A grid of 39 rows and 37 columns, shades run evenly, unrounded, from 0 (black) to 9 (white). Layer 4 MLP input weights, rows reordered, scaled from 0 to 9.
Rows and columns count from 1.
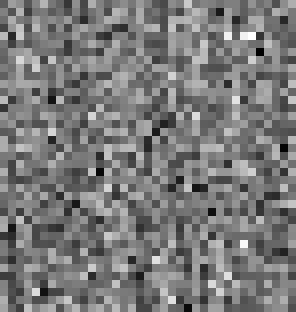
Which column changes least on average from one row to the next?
18
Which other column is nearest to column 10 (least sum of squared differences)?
6
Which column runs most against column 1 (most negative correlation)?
19
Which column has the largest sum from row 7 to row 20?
30
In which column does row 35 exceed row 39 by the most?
29
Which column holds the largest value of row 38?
22
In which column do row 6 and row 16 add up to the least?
21
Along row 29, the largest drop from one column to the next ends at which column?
2
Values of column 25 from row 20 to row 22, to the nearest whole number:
2 5 3
